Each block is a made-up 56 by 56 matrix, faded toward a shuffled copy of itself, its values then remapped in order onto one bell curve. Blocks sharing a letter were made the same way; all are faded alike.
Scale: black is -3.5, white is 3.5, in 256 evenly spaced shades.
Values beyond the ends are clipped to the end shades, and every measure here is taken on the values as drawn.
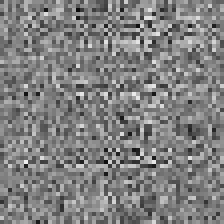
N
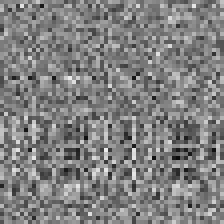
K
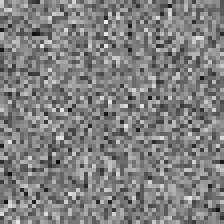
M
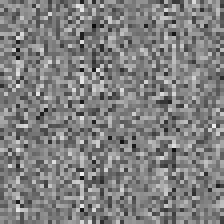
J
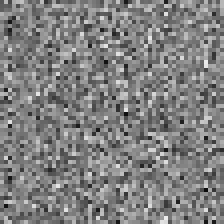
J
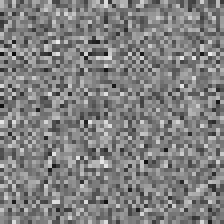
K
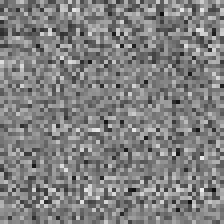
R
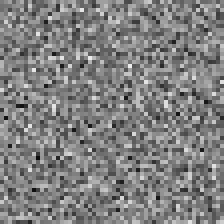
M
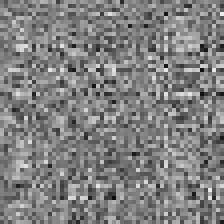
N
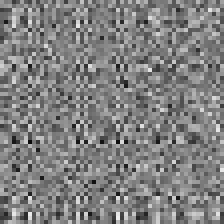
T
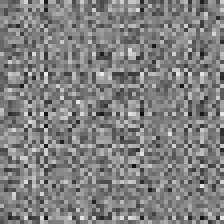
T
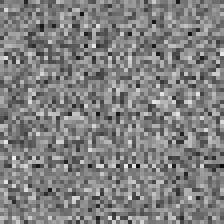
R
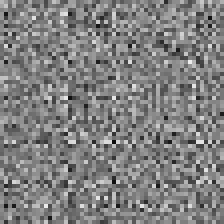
N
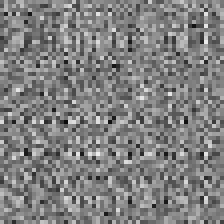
N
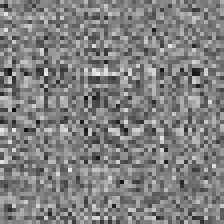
N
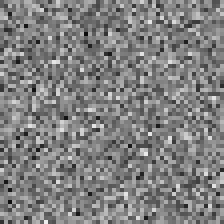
M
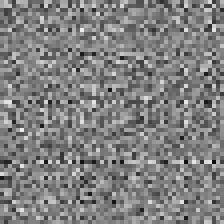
N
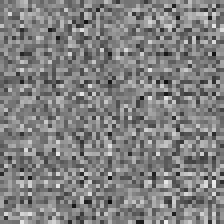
K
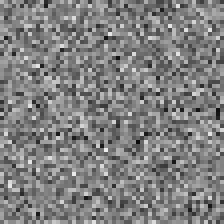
M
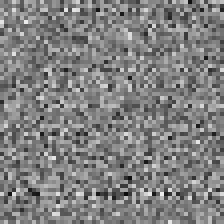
R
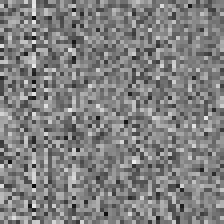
J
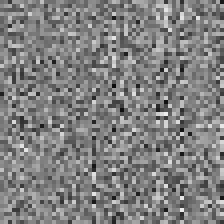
J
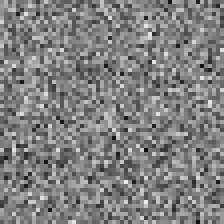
M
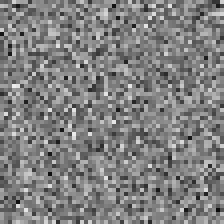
M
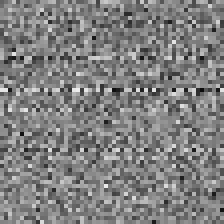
R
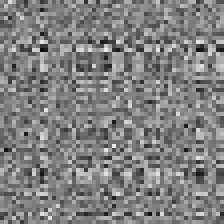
T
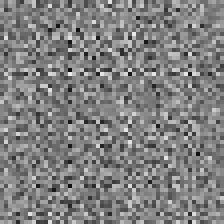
N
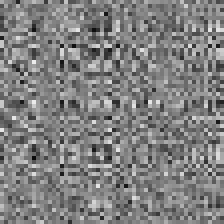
T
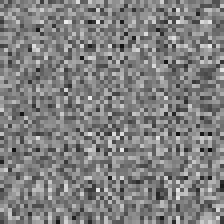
K
